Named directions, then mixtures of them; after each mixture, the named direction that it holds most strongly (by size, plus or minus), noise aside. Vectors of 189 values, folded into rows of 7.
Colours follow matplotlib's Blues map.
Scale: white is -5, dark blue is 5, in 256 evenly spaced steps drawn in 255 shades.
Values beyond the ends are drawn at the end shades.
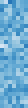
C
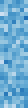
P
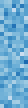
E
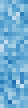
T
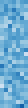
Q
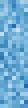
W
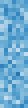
Q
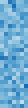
W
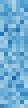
W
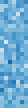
T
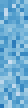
E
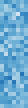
T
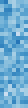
C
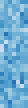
T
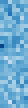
T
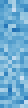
W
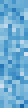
Q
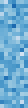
W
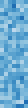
Q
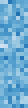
C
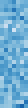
Q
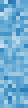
C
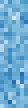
T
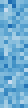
C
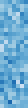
T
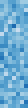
W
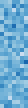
E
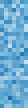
E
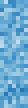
C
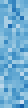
Q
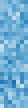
T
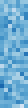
Q
